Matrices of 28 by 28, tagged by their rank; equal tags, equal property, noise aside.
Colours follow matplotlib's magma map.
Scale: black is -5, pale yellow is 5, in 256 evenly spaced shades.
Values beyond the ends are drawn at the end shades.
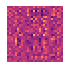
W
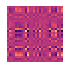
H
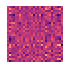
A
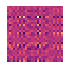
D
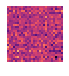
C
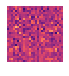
C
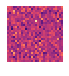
C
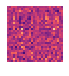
W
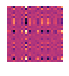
H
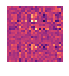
A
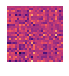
A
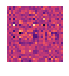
A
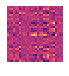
D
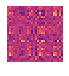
D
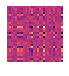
H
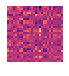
A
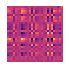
H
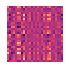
D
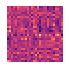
W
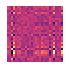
H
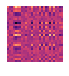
H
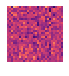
C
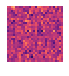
C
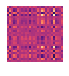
H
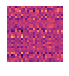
A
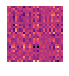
A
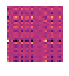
H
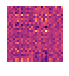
W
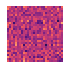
C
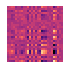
H
